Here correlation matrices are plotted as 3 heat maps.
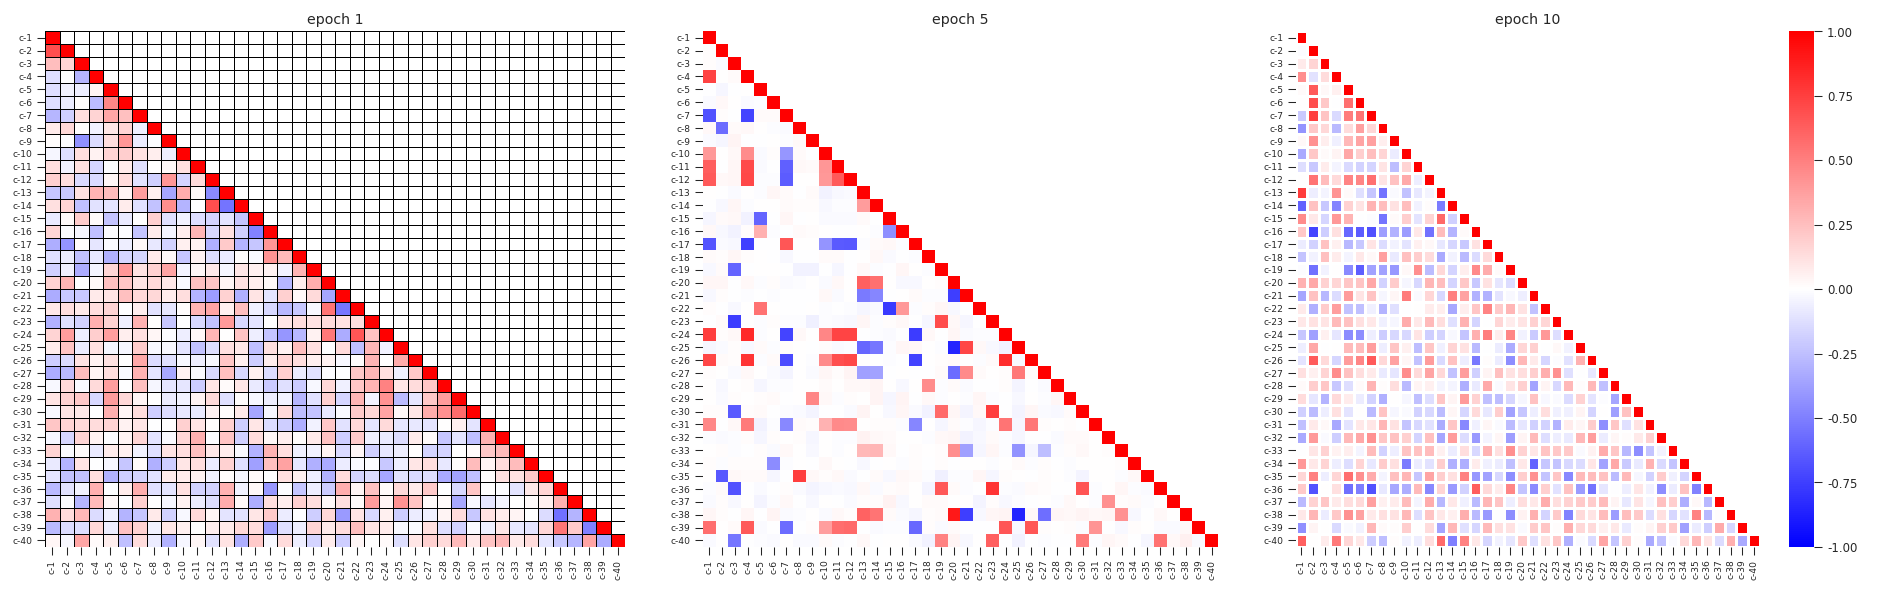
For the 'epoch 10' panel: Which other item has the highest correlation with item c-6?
c-2
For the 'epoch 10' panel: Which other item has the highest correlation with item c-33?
c-19
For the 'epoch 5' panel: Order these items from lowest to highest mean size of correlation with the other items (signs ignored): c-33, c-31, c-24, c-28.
c-28, c-33, c-31, c-24
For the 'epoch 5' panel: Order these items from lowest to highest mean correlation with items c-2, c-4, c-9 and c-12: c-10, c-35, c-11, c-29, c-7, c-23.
c-7, c-35, c-23, c-29, c-10, c-11
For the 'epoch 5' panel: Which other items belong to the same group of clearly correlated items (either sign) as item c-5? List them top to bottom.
c-15, c-16, c-22
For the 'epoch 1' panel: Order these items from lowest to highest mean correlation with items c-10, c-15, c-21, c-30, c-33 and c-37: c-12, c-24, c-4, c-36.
c-12, c-24, c-4, c-36
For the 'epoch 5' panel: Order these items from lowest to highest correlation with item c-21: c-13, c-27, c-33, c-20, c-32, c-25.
c-20, c-13, c-33, c-32, c-27, c-25
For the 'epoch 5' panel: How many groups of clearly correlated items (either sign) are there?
9
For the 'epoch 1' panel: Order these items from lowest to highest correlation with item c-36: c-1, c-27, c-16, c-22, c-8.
c-16, c-1, c-8, c-22, c-27
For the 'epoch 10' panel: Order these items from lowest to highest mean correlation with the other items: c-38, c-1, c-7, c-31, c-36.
c-36, c-31, c-1, c-38, c-7
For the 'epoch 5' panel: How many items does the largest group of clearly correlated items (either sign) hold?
11
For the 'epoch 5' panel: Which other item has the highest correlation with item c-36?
c-23
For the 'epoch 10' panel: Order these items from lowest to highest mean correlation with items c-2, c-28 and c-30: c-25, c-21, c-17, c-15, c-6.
c-15, c-21, c-17, c-25, c-6
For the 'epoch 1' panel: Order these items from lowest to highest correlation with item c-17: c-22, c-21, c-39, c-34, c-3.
c-22, c-39, c-3, c-21, c-34
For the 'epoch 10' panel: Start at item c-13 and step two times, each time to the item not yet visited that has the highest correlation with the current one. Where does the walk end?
c-40
